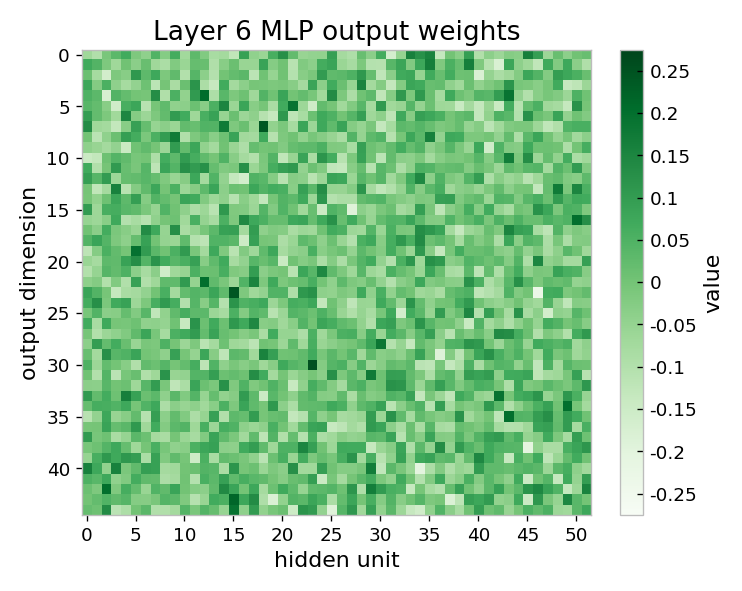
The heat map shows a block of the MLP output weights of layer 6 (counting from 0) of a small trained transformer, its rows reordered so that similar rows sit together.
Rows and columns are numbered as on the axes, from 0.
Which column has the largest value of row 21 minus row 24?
24
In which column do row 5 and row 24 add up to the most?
21
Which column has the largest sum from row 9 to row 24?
34
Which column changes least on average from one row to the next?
44
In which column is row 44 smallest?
25
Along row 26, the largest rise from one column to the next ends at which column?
11
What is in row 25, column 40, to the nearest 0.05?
-0.1
